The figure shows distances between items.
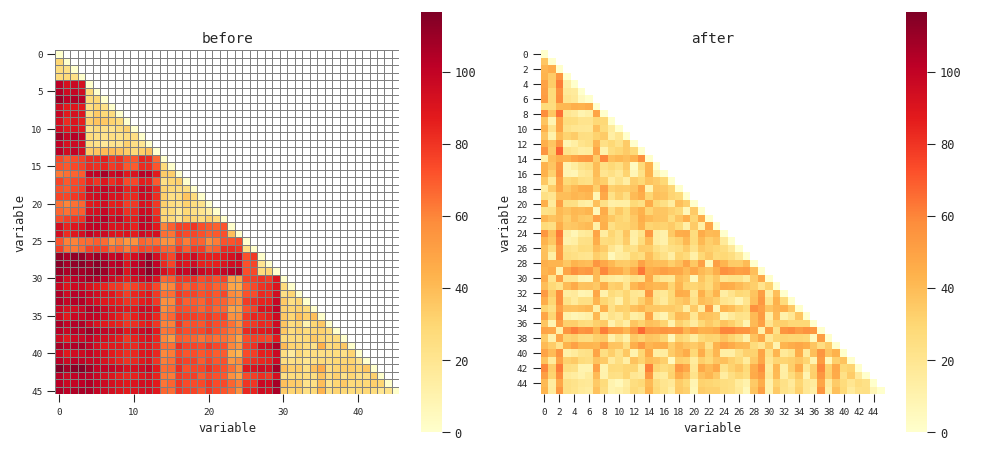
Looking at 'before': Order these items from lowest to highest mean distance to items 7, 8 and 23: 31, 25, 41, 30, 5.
5, 25, 31, 41, 30
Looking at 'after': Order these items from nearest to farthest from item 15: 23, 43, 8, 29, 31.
43, 8, 23, 31, 29
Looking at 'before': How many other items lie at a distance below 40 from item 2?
3
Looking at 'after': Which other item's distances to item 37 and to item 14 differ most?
18
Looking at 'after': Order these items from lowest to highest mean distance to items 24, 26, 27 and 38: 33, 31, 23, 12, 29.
33, 12, 23, 31, 29
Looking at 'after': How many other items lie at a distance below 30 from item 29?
4
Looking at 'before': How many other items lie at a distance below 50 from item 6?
9
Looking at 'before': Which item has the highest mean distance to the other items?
29
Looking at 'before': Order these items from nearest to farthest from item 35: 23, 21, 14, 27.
23, 14, 21, 27
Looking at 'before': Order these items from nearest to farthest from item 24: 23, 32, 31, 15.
23, 31, 32, 15
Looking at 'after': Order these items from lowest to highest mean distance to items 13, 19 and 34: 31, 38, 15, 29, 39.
38, 15, 31, 39, 29
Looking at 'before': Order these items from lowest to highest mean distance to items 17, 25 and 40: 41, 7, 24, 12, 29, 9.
41, 24, 9, 7, 12, 29
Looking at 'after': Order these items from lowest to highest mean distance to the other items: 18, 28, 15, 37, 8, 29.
15, 8, 18, 28, 29, 37
